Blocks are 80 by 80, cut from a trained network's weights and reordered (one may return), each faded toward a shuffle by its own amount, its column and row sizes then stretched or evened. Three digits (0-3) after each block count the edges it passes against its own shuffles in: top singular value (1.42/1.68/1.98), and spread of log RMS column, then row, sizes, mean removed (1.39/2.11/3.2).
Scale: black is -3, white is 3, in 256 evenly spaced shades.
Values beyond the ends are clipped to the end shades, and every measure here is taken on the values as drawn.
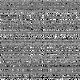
2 1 3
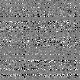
1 2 3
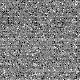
1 1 0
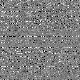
0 0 3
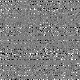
0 1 3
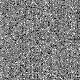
0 0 0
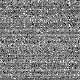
2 1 0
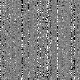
3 3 0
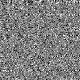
2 0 1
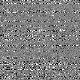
1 1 3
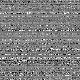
2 0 3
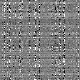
3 3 1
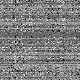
3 1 1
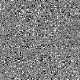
1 1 2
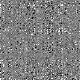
0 2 2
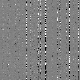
3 3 0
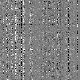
3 3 1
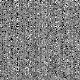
1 2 1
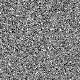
0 0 1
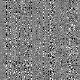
1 3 1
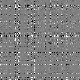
3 3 3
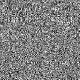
2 0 1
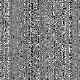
2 3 0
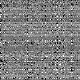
3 2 2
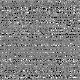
1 1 3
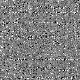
0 0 2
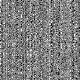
2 2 0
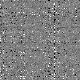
1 2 1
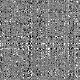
1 2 2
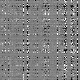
3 3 2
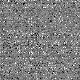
0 0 2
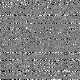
1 0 3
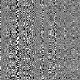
3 3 1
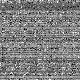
3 0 1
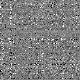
0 2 2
